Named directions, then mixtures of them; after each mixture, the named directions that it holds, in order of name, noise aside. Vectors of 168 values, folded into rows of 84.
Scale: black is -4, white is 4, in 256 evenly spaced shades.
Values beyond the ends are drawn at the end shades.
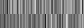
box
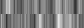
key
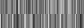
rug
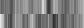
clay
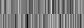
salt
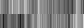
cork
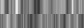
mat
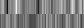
box, mat.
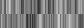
key, mat, salt.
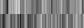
box, cork, mat.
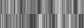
key, mat.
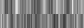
clay, mat.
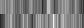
clay.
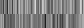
box, clay.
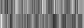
clay, mat.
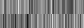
cork, salt.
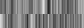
clay, salt.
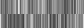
clay, cork, rug.
